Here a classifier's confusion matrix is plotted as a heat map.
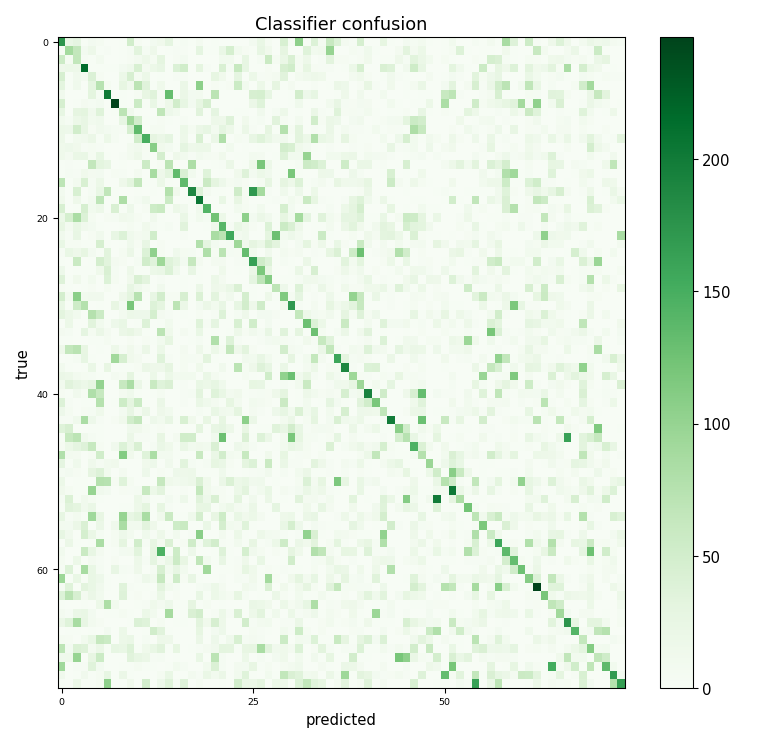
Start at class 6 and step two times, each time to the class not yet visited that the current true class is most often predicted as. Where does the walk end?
26
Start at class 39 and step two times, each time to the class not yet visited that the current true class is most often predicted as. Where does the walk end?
18
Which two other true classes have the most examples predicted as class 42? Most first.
56, 57
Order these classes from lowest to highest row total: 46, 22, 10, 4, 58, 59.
4, 59, 10, 46, 22, 58
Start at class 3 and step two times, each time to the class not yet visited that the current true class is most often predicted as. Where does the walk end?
2
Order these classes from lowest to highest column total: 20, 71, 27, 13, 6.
71, 6, 27, 20, 13
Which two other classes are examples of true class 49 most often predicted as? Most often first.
51, 52
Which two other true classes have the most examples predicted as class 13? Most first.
58, 25
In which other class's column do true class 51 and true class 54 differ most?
8
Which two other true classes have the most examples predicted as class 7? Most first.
36, 19
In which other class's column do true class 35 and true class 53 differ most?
70
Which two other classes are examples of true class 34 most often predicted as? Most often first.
53, 20
